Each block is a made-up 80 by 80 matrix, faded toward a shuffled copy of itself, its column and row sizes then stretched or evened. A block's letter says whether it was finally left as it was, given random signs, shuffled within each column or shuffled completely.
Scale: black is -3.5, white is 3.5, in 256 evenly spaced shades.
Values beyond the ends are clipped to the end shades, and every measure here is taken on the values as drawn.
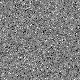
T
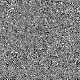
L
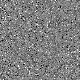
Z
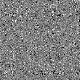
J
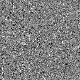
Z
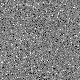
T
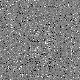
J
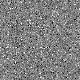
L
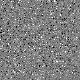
L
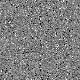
Z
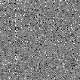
J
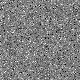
T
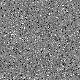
Z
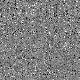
J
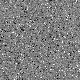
T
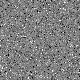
T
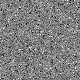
T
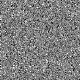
Z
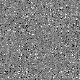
L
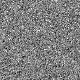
Z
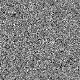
L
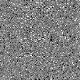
J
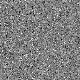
Z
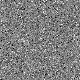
Z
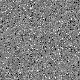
Z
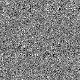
L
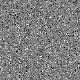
Z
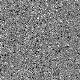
Z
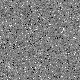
T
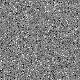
Z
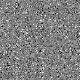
L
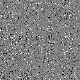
L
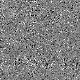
L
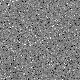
T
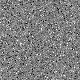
T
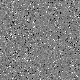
Z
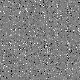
L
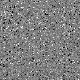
J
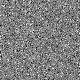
T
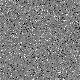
T
